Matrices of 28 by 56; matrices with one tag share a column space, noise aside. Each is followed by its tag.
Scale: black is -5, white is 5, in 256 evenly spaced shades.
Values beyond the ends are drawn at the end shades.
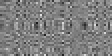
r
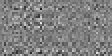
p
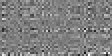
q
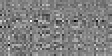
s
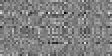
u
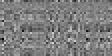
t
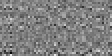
p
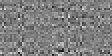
p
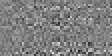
p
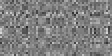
u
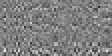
p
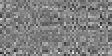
p
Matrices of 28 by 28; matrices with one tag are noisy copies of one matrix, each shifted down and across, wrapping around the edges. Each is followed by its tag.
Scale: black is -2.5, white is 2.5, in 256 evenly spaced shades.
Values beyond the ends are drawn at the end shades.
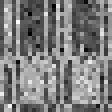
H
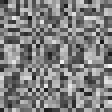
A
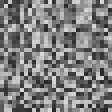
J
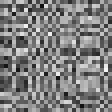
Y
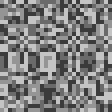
A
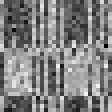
H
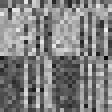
H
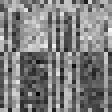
H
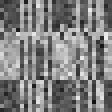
H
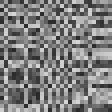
Y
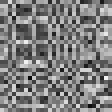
Y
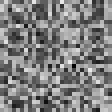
J
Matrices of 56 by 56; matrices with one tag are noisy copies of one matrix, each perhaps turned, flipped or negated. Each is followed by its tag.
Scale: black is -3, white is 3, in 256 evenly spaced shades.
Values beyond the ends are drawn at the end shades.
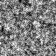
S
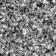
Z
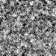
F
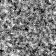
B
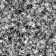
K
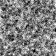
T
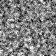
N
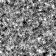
Z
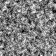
Z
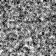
N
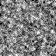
F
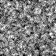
T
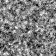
K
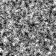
Z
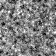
F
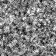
K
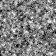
K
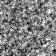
B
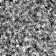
N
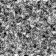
T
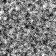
B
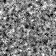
B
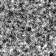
B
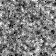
F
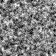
Z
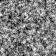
K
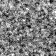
B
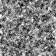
T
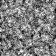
T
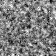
B
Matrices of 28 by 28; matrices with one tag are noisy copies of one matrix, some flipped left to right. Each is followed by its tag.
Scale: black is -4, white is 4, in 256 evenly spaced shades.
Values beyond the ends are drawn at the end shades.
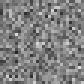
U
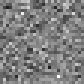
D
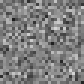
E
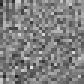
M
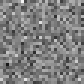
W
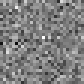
W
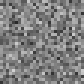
E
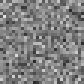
W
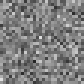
W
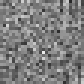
M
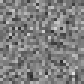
E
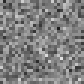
D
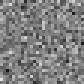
W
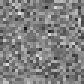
D
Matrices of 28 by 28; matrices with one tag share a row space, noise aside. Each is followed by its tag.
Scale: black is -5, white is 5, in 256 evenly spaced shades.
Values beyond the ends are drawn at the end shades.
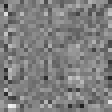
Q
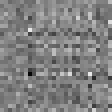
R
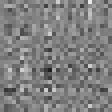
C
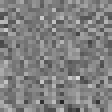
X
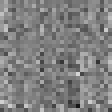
X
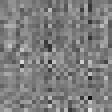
C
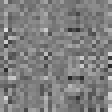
Q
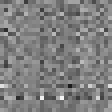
X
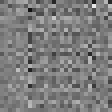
R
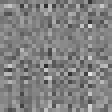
C
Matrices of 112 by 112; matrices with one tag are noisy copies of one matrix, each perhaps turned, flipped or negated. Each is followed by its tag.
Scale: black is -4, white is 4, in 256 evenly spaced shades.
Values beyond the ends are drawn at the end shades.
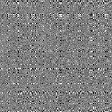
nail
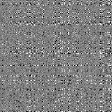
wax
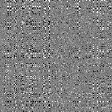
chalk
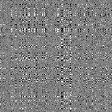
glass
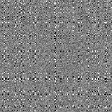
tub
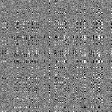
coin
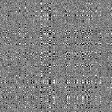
glass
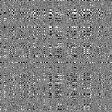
coin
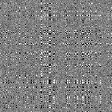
glass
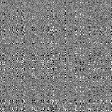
wax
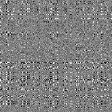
chalk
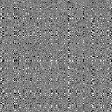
nail
